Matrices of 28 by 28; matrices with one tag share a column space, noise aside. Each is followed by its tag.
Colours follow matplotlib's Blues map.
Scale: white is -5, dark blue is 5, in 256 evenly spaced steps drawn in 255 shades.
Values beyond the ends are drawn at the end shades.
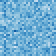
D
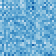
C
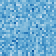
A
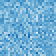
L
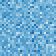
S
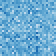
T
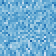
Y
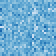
T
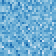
Y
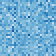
D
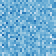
T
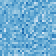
L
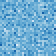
A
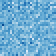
C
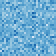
S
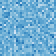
S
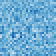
L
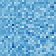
S
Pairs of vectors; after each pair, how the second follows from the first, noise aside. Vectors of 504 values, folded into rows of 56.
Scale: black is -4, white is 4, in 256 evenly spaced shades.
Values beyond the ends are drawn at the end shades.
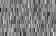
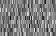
negated.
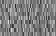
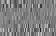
reversed, partly zeroed.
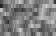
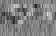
reversed, negated, partly zeroed.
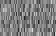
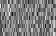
shuffled.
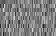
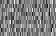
reversed, negated.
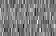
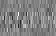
reversed, partly zeroed.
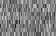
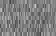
shrunk.
